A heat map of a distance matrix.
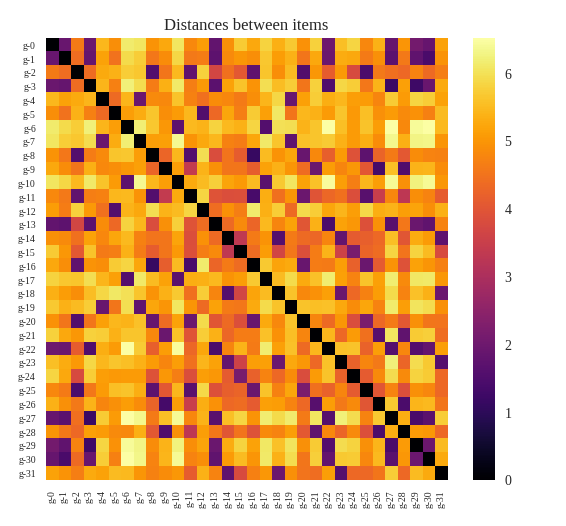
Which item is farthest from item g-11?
g-12
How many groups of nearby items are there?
8
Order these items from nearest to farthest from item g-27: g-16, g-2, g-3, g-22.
g-3, g-22, g-2, g-16
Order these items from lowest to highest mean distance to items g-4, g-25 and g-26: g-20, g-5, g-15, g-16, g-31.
g-16, g-20, g-15, g-31, g-5
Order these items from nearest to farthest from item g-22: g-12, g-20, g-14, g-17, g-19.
g-20, g-14, g-12, g-19, g-17
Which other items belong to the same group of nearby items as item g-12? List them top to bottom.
g-5
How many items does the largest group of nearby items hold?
8
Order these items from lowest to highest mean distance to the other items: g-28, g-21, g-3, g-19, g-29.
g-28, g-3, g-29, g-21, g-19
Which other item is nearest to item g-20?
g-2
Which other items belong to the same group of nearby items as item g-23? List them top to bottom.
g-14, g-18, g-31
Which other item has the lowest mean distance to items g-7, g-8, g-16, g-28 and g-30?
g-11
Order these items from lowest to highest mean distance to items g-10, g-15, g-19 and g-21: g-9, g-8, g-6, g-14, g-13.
g-9, g-14, g-6, g-8, g-13
